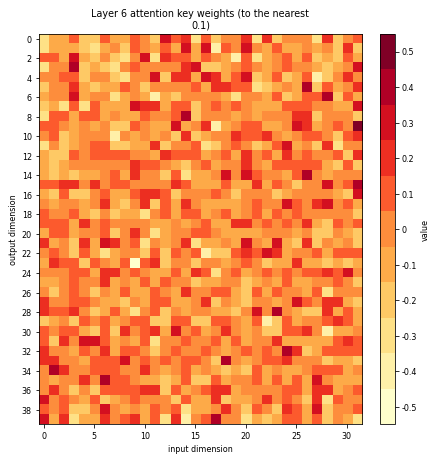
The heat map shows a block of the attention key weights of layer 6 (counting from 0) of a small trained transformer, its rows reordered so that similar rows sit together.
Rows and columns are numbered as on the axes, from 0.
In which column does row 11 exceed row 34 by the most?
24
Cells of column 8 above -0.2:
33
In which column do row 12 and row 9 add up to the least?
17
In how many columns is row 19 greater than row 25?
16
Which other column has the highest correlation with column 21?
27
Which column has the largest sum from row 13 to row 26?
6
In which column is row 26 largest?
14
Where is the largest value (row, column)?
9, 31
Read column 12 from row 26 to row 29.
0 0.1 -0.2 -0.2
